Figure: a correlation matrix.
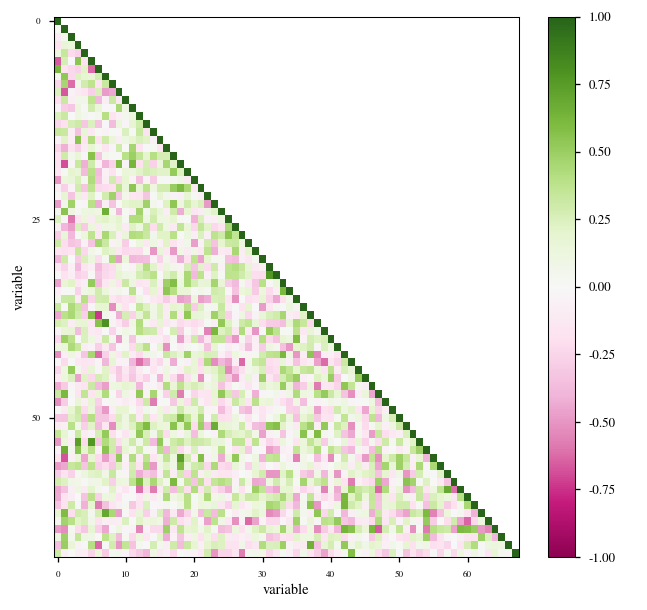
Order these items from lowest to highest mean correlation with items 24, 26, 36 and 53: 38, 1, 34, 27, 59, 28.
59, 34, 1, 28, 27, 38
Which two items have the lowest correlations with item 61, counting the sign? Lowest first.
6, 38
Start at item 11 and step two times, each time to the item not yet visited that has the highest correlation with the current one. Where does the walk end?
55
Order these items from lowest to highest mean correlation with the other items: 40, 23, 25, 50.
25, 40, 50, 23
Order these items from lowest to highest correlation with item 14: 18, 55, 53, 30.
53, 18, 55, 30
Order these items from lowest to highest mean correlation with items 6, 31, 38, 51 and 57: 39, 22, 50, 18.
22, 50, 18, 39
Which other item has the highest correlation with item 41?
63
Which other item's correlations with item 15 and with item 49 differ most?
7
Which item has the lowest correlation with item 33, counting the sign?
0
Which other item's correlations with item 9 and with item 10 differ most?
1
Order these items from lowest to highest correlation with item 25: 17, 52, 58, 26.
17, 52, 58, 26
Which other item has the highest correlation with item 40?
35
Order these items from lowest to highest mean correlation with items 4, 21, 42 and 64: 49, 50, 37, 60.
49, 37, 50, 60
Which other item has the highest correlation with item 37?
66
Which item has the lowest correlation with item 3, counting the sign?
45
